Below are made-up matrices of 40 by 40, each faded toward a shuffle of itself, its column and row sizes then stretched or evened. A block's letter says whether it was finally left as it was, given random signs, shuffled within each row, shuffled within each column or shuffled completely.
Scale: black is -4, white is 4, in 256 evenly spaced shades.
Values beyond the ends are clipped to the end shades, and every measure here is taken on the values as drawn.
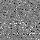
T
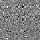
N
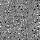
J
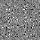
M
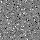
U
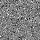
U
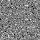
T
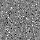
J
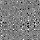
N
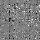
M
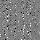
J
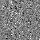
J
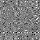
N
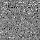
T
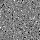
U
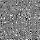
M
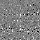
M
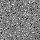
U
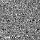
T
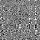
N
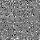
M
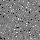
U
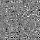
N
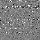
T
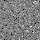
U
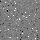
U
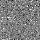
T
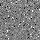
U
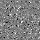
T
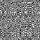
N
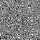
M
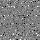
T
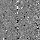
J
